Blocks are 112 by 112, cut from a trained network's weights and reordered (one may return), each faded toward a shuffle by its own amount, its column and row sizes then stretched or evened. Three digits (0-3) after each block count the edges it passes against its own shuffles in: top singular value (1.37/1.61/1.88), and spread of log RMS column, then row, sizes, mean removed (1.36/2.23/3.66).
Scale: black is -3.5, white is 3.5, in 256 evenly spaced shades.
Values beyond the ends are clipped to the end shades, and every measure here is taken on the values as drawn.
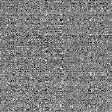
1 2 2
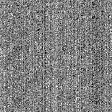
3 1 1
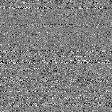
0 0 3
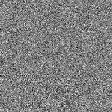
3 0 1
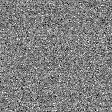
1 0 0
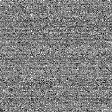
2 1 1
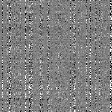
2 3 1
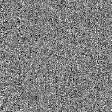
1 2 0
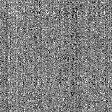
2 1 2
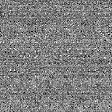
2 1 1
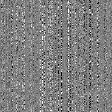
2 3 0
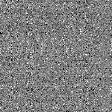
0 2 0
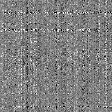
3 2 2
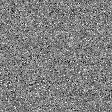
0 0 1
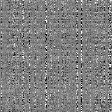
3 3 0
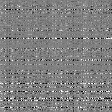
3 1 3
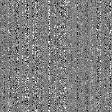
1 3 1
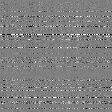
3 0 3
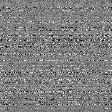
2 1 3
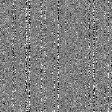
3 3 0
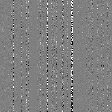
3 3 0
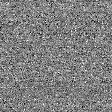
0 0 1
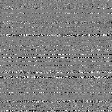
2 1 3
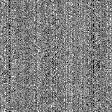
3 2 0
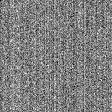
3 0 0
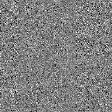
0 2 1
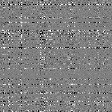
2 2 3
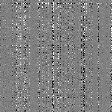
2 3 2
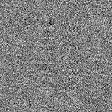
3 1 0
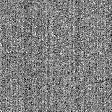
2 0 1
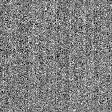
1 0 1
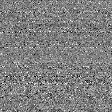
2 0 2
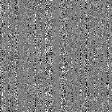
0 3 1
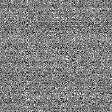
2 2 1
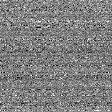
2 0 2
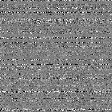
1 1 3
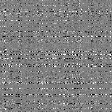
1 2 3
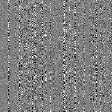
3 3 1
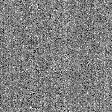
0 1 0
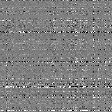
3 2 3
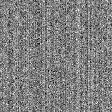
3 0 1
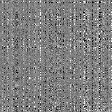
3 3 2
